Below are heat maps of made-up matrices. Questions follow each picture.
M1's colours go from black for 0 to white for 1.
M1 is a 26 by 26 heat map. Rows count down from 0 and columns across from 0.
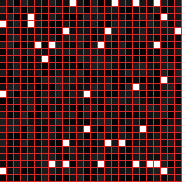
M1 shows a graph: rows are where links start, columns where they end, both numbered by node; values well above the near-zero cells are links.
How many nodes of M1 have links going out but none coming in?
7
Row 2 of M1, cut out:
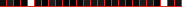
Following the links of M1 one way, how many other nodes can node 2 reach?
10
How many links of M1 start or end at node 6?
5
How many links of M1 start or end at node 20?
4
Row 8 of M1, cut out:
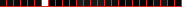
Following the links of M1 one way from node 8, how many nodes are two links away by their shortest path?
4
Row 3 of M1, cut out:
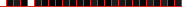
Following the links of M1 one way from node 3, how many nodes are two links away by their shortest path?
7
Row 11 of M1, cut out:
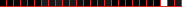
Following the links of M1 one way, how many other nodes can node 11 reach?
7
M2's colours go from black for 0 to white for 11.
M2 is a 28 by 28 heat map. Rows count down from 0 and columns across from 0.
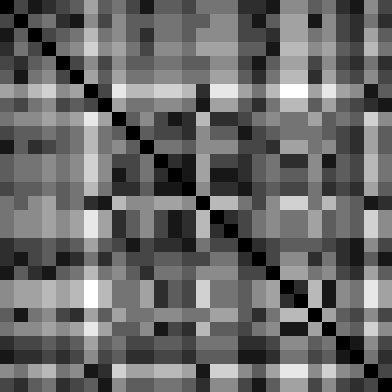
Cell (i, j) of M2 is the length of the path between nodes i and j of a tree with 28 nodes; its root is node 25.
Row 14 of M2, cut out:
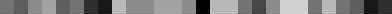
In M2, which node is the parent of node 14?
7
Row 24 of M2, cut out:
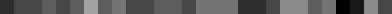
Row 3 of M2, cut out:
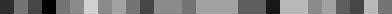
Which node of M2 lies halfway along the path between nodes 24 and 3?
0
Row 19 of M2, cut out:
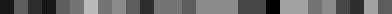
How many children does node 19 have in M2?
1
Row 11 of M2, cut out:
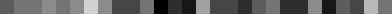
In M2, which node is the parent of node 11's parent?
17
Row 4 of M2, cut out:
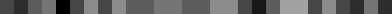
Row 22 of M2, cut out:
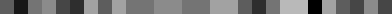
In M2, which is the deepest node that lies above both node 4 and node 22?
18
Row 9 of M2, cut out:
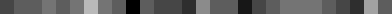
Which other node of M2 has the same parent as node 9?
13
